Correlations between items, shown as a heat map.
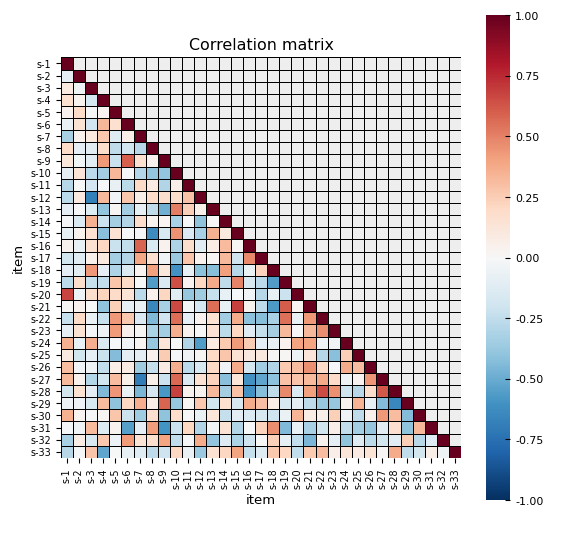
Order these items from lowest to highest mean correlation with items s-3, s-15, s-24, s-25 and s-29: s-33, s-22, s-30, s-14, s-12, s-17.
s-12, s-30, s-22, s-17, s-33, s-14
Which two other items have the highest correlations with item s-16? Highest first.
s-7, s-17
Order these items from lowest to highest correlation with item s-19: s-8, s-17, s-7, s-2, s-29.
s-8, s-17, s-29, s-7, s-2
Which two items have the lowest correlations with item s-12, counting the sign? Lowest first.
s-3, s-24
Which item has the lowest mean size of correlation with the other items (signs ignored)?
s-2
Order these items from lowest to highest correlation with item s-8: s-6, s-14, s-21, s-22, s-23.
s-21, s-22, s-23, s-6, s-14
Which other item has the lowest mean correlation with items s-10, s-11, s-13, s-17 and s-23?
s-9
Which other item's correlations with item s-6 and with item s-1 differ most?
s-32
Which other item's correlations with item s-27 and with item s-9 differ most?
s-28
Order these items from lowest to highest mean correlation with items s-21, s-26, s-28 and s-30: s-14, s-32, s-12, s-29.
s-29, s-32, s-14, s-12
